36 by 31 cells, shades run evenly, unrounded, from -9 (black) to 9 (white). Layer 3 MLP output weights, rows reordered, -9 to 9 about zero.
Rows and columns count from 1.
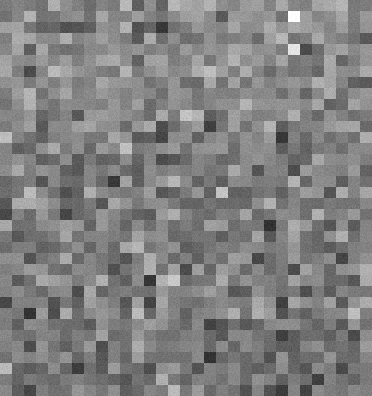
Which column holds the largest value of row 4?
24
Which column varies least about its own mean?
8
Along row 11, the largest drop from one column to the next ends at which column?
18
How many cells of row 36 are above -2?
24
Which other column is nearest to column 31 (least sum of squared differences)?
19
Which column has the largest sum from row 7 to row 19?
11
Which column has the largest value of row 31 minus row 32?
9
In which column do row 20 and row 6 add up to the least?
12
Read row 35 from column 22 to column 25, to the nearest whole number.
1 0 -2 0
